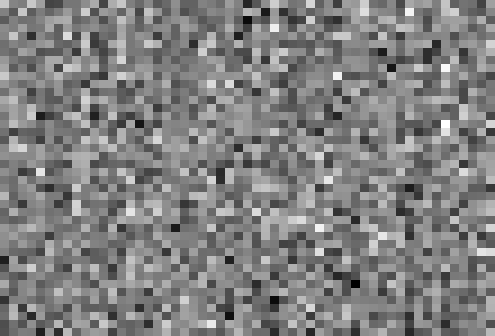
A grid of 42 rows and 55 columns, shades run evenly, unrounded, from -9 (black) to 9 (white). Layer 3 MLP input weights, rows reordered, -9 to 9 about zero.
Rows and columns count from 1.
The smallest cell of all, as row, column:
36, 40
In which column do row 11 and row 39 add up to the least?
16
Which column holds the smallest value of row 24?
46
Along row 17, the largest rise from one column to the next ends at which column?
37
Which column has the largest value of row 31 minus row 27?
45
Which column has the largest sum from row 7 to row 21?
50
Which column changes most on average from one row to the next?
55
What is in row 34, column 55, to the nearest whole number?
-3
